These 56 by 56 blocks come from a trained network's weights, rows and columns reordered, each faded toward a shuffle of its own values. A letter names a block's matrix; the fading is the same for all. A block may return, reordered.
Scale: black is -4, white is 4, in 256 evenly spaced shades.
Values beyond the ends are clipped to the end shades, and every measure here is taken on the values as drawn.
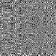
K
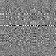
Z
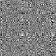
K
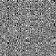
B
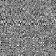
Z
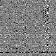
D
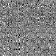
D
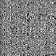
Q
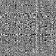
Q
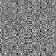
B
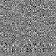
B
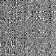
Q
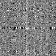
Q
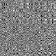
B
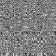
Z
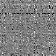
D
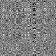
B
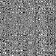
Q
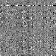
Q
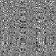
K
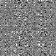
D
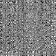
Q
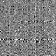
Q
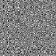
Z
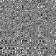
K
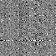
Q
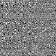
D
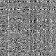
Q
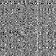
Q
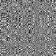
B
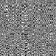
B
